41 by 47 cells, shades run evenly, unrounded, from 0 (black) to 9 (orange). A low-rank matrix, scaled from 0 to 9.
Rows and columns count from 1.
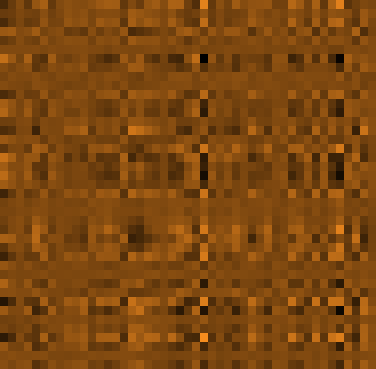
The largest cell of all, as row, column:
38, 26
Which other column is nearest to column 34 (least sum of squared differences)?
30
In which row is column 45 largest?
27
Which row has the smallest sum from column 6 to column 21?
18
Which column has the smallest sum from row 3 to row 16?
43
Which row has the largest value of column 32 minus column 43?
35
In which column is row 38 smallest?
1
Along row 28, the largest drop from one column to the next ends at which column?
44
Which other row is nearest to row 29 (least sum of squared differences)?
22
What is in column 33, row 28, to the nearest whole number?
5
